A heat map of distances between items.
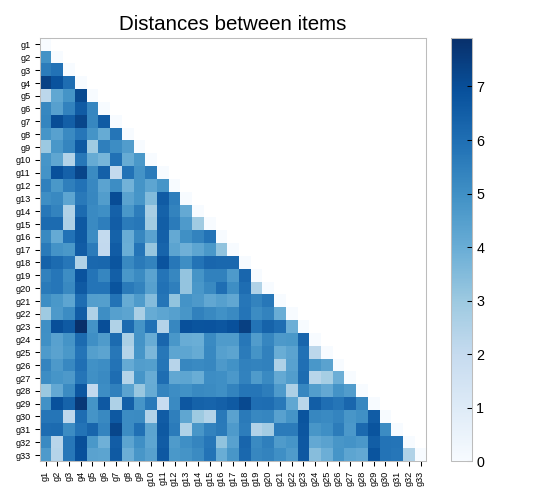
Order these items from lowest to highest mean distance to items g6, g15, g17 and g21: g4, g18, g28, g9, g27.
g27, g28, g9, g18, g4
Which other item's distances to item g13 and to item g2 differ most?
g31
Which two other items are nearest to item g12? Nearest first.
g26, g21
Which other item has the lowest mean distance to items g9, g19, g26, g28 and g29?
g22
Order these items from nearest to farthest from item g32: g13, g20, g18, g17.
g17, g13, g20, g18
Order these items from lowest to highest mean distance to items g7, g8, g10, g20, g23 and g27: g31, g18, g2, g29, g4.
g29, g31, g2, g18, g4
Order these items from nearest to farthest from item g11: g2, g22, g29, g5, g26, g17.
g29, g22, g5, g26, g17, g2
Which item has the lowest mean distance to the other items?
g10
